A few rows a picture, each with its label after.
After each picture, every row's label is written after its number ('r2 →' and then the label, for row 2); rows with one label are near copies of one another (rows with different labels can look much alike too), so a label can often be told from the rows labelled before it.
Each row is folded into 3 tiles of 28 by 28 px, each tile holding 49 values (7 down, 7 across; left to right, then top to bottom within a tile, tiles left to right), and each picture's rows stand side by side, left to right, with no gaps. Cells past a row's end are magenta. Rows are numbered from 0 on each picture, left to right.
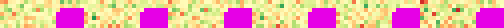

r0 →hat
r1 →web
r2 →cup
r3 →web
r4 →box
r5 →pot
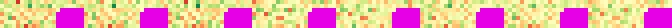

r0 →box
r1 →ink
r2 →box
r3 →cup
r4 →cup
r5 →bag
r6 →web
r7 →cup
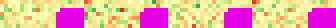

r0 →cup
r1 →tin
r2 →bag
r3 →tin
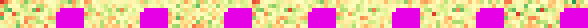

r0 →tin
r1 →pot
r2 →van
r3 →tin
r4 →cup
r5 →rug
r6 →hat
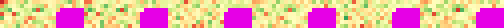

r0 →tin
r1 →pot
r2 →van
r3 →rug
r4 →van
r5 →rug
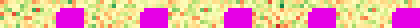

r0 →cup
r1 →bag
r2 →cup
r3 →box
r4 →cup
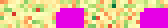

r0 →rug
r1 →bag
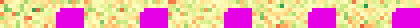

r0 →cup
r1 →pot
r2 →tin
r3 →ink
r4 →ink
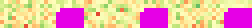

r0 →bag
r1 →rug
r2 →van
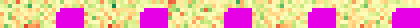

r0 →ink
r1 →box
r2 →tin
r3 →ink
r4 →van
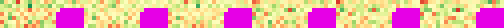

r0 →box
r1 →van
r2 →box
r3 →pot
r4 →pot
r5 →tin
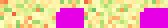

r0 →rug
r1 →tin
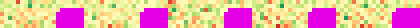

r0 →box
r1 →ink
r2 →pot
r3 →ink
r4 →web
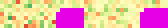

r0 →van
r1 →cup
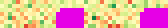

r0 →van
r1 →web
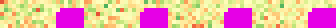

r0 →pot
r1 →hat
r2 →van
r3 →bag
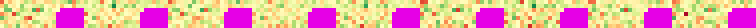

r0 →cup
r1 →box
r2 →hat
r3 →van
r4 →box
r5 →pot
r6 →box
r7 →pot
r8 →rug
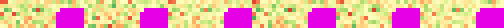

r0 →pot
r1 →bag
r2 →pot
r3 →pot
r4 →rug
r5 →cup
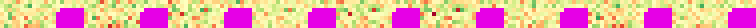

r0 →ink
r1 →van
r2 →cup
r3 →cup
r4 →rug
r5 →rug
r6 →box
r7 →web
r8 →box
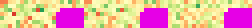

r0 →rug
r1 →hat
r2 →ink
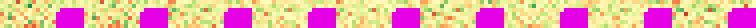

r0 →van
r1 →van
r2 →pot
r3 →pot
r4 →pot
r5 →hat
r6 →ink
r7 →cup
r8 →rug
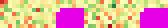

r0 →pot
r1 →bag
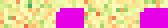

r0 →box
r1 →cup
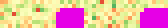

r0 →rug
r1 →box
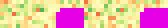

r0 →rug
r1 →cup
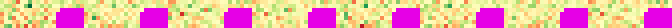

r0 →bag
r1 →web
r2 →hat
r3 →cup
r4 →ink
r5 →bag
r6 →van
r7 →hat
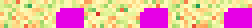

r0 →ink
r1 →rug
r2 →ink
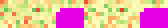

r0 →pot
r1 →tin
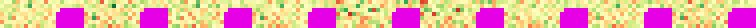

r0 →bag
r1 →web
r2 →bag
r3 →web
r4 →hat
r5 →pot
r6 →van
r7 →web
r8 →van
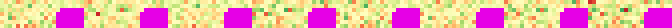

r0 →van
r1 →rug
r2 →bag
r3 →hat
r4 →van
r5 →van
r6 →cup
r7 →pot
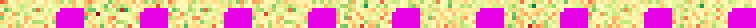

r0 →pot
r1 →rug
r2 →cup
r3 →rug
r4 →bag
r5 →box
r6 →ink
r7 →pot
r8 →bag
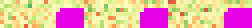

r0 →bag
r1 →cup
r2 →pot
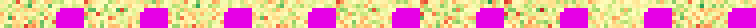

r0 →van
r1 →cup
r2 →bag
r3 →van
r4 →pot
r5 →tin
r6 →pot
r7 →cup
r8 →box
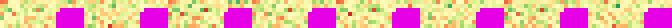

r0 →tin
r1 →ink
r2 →hat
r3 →hat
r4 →rug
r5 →van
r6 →pot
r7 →ink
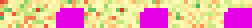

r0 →tin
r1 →cup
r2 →web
